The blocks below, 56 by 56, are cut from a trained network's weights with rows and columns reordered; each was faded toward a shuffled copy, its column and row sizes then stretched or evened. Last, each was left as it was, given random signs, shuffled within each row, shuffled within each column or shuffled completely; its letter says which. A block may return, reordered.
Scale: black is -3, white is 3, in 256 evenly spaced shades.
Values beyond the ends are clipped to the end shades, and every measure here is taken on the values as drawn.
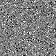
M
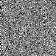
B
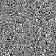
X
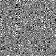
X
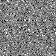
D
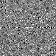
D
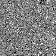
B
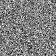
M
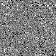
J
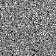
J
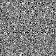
J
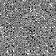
X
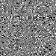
X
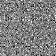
X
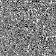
J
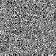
X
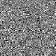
X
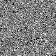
B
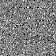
D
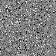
B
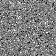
M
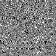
X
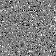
J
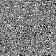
D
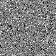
B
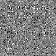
X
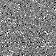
J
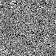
D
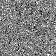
M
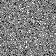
M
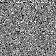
D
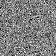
M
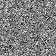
B
